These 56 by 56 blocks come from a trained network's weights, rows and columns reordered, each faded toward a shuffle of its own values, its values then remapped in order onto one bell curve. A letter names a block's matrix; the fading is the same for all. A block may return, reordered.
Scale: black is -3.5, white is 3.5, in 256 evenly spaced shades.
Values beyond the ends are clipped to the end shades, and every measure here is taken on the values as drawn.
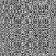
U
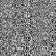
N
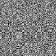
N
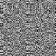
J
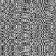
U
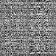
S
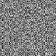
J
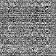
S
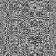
U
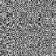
J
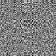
J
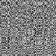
J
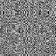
J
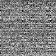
S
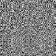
N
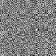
U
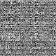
S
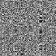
N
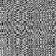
U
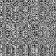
U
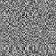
J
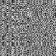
J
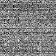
S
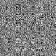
N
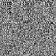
N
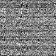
S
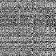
S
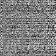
S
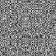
J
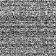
S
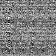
S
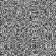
J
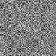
J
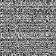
S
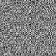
J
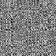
N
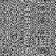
U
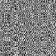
U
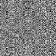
N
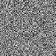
N
